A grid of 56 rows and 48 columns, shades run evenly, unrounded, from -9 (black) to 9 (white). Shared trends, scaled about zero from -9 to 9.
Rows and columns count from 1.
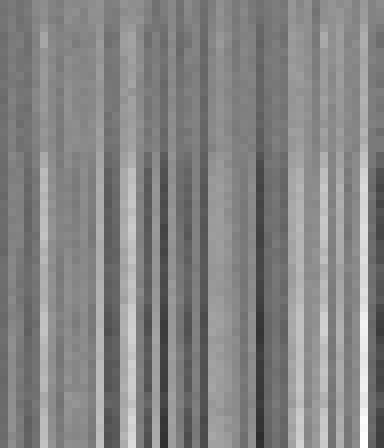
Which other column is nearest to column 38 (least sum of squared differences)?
13
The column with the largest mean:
46
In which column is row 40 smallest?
33
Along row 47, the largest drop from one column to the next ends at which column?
47
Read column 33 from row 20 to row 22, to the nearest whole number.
-3 -4 -4
